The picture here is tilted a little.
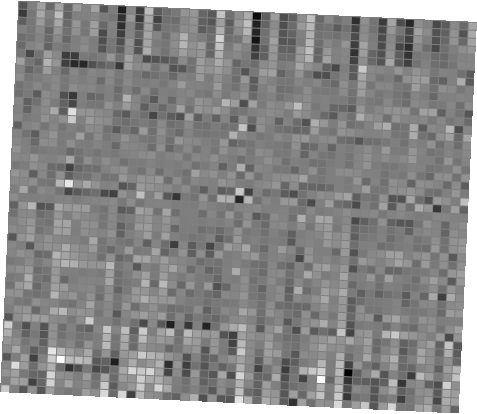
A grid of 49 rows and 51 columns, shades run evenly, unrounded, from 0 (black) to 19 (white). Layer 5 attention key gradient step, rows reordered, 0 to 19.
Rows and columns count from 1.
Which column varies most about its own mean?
27
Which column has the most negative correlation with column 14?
33
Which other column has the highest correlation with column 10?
38
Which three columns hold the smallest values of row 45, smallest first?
39, 13, 19
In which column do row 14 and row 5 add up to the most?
7
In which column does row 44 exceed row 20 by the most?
6
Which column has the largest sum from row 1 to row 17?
23
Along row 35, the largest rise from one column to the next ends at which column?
50
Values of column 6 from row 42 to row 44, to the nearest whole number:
11 11 17
